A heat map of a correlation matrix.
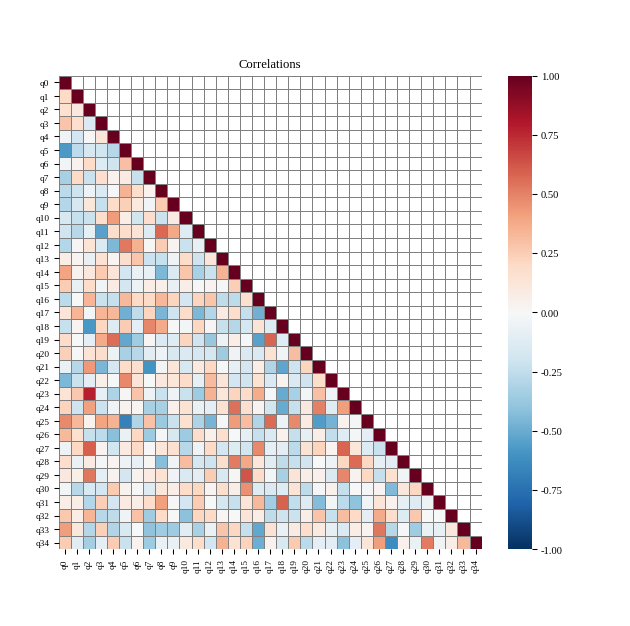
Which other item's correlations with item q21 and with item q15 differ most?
q25
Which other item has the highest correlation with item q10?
q4
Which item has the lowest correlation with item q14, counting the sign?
q8
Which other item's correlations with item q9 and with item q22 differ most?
q11
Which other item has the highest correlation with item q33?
q26
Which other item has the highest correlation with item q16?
q27
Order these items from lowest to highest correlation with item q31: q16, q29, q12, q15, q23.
q23, q29, q12, q15, q16
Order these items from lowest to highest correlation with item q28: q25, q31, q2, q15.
q31, q2, q25, q15
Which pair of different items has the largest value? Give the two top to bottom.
q2, q23
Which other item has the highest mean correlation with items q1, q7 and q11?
q18
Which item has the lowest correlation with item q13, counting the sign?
q20
